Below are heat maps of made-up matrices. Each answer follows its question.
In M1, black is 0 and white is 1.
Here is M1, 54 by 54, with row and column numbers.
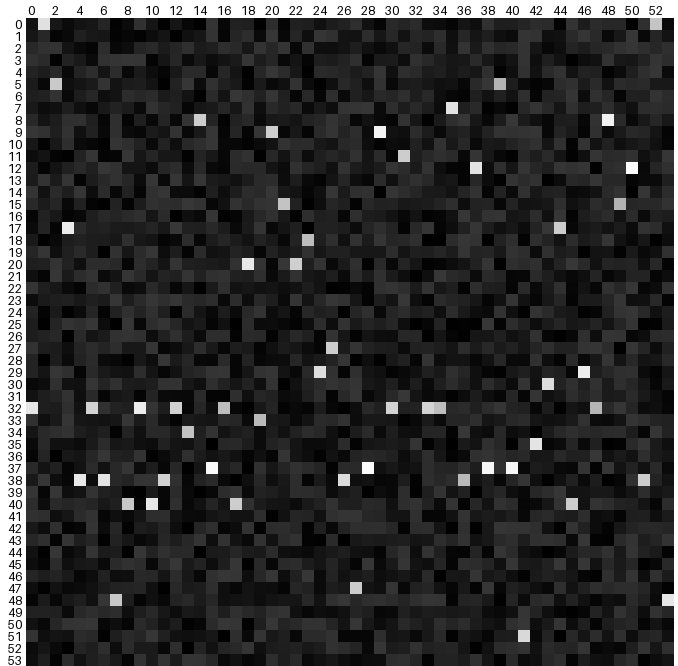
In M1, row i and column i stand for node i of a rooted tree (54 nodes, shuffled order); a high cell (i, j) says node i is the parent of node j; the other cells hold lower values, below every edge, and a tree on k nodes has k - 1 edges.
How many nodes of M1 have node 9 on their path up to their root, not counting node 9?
7
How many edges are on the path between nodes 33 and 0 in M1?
2
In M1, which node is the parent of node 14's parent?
40
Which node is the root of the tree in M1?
32
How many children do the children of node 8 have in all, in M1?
2
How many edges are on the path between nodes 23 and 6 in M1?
8
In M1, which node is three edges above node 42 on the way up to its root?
48
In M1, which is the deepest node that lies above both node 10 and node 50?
12
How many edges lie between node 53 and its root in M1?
6
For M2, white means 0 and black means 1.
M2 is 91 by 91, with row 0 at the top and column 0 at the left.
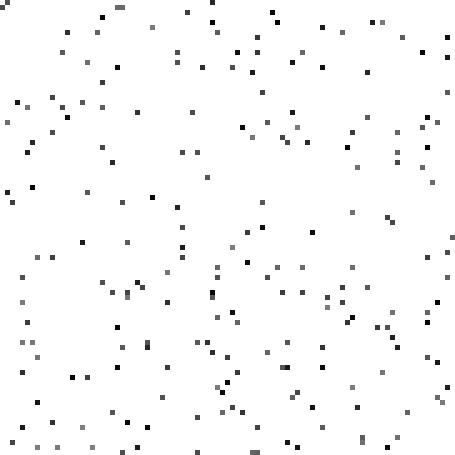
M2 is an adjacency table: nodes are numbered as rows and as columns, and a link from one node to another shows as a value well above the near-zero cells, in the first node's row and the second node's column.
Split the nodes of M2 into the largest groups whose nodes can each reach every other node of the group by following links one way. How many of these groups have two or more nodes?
3
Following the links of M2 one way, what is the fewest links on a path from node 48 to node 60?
4
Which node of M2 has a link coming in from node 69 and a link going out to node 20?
node 29
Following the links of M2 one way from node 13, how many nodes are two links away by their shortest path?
10
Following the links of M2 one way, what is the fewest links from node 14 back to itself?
6
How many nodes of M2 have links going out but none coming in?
6
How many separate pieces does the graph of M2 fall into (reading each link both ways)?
7
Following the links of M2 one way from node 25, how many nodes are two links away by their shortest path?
4
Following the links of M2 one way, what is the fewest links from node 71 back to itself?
6
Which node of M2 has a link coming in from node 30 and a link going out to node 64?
node 5
